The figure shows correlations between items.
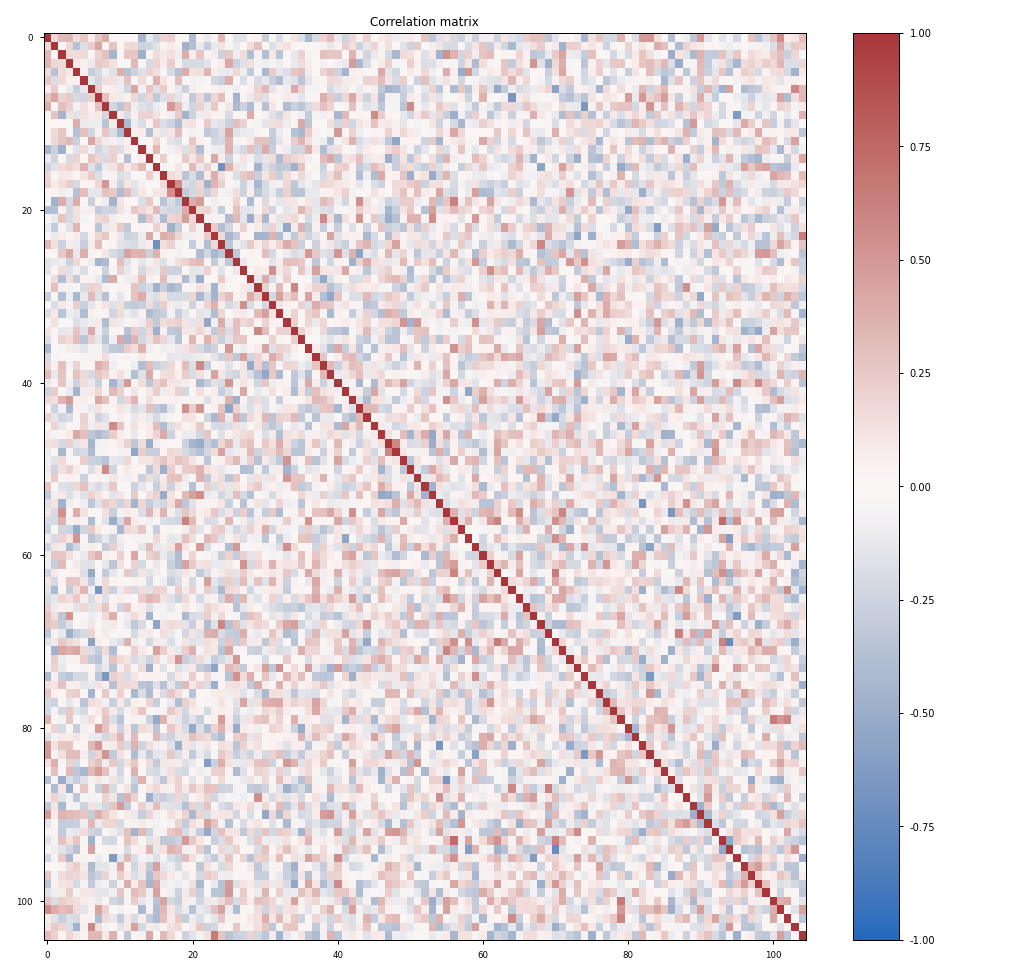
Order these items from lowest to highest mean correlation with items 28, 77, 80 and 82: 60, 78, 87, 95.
87, 95, 78, 60
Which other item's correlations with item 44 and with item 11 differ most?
70
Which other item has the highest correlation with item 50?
8
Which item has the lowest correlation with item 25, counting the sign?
43
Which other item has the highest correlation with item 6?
103
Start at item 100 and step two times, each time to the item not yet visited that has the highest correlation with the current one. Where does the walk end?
102
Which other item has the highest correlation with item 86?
80
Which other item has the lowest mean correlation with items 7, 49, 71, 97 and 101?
86
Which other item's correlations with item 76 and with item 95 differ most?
67
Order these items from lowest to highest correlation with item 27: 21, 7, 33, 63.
21, 7, 33, 63
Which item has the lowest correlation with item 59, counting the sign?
83
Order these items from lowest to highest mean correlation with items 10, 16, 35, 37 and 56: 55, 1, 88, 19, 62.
88, 1, 19, 62, 55
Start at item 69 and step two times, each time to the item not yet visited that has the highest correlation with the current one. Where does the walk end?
64
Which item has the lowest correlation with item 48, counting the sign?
12
